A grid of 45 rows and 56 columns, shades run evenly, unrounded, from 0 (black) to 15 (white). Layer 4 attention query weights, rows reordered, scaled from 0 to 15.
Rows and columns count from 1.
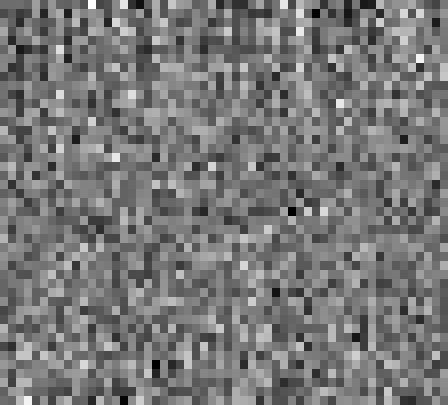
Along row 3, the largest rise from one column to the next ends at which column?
15
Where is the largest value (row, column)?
1, 12
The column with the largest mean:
24
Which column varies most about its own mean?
38
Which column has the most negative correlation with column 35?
47
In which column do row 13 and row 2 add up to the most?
51
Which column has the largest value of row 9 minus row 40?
56
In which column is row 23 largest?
13
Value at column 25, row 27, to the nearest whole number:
8
